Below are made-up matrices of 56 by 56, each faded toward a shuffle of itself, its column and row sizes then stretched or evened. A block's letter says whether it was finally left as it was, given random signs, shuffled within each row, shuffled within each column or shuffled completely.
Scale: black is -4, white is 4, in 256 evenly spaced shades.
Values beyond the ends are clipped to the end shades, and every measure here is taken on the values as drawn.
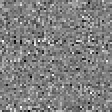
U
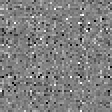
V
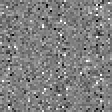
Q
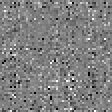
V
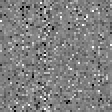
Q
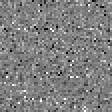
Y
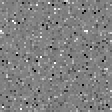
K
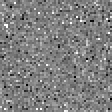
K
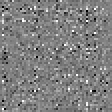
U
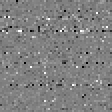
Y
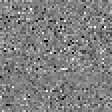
Y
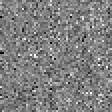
Q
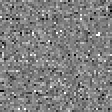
Y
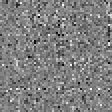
U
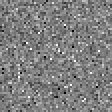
K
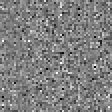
Q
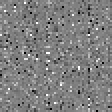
Q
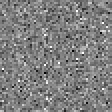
Q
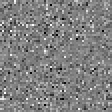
U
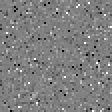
K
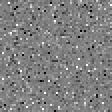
K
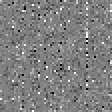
Q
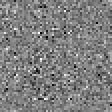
U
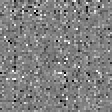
U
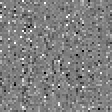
Q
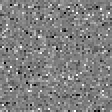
Y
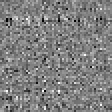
V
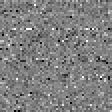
Y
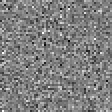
Q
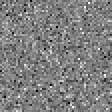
K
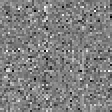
U
